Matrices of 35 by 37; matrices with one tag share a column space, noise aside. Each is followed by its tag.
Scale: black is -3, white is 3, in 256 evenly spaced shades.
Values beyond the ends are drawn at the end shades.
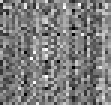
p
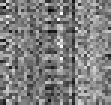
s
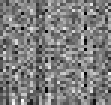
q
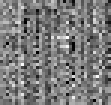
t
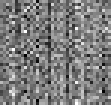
s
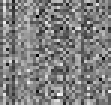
s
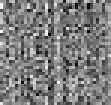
p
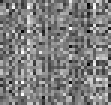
p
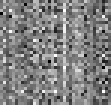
s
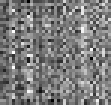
s
